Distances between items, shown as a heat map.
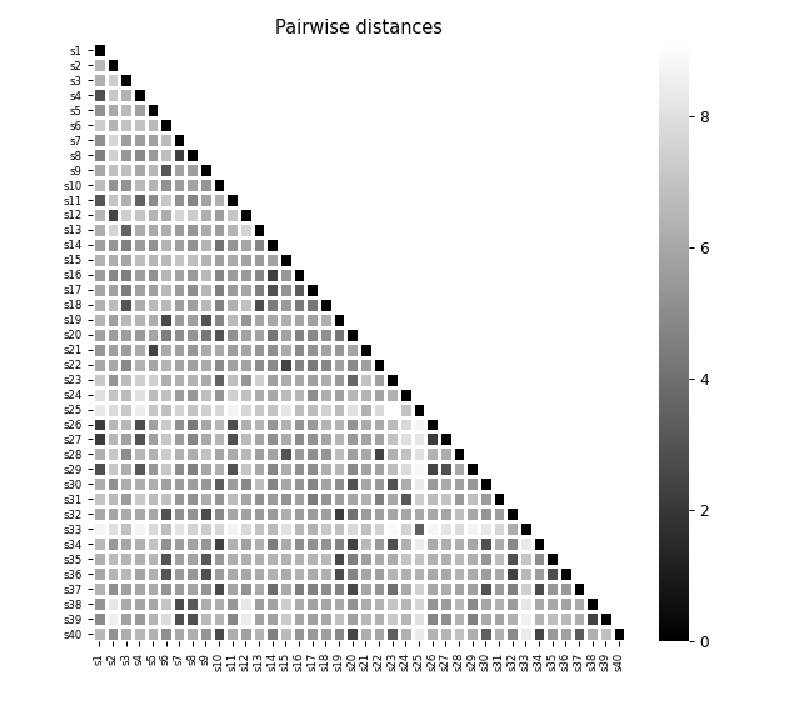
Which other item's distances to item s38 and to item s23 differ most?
s39
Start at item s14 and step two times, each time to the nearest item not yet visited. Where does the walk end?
s17
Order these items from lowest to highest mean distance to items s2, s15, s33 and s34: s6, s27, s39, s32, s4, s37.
s37, s32, s6, s27, s4, s39
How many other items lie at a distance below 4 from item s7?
3
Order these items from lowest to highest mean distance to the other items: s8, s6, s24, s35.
s8, s35, s6, s24
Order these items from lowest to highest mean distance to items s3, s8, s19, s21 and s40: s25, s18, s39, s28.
s18, s39, s28, s25
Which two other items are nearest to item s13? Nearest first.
s18, s3
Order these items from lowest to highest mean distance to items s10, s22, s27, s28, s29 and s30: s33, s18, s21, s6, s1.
s1, s18, s21, s6, s33
